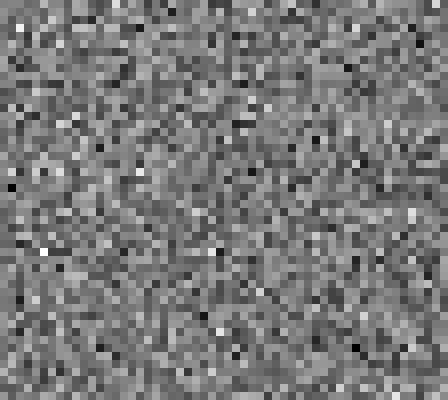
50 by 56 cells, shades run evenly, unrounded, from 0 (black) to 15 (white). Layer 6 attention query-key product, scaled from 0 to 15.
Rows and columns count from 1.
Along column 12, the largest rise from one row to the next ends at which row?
4
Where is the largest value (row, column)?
32, 6
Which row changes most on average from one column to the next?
22
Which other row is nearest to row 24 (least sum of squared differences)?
33
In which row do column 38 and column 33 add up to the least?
40
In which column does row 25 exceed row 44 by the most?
45
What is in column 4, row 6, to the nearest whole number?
4
